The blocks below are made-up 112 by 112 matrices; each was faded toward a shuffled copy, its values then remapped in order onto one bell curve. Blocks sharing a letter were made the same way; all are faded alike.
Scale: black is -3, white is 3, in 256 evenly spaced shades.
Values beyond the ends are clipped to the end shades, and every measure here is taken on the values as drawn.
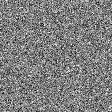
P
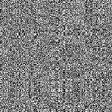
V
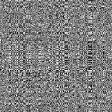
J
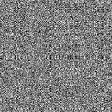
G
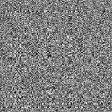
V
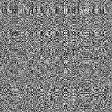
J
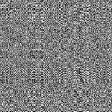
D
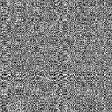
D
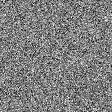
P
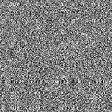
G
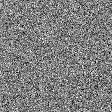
P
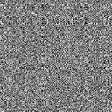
V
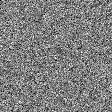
P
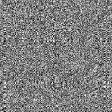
G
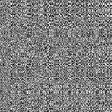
D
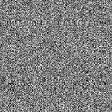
G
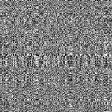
D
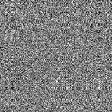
G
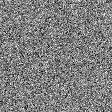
P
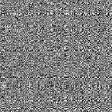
J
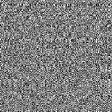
V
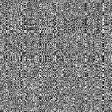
J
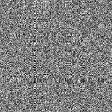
G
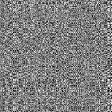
D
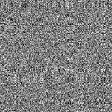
G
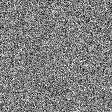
P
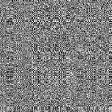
J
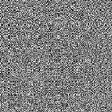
V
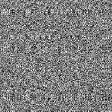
G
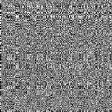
J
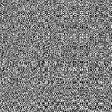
D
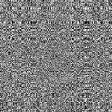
D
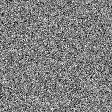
P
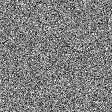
P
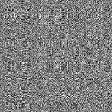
V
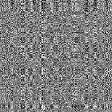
J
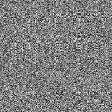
G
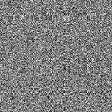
G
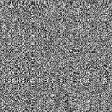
V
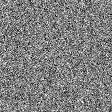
P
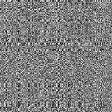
J
